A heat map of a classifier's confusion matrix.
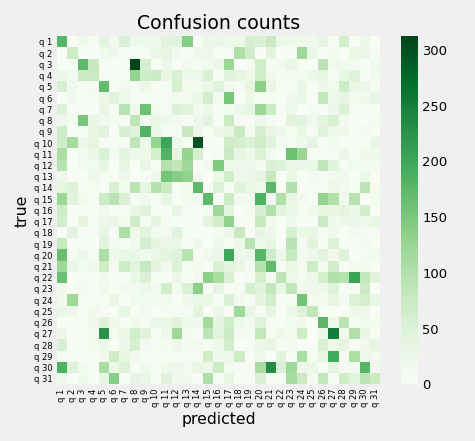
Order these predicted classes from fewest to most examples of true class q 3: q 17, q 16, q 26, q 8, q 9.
q 16, q 9, q 26, q 17, q 8
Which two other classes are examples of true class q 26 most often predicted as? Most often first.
q 15, q 28
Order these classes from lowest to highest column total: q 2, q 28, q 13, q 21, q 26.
q 2, q 28, q 13, q 26, q 21
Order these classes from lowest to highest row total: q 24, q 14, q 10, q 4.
q 24, q 4, q 14, q 10
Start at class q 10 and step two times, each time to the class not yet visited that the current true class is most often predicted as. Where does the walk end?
q 21
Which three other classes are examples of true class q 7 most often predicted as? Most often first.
q 9, q 20, q 21
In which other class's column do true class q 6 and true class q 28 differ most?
q 17
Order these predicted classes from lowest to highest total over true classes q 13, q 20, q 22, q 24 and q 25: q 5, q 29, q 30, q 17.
q 5, q 30, q 29, q 17
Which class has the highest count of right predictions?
q 27
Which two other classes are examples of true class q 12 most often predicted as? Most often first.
q 16, q 13
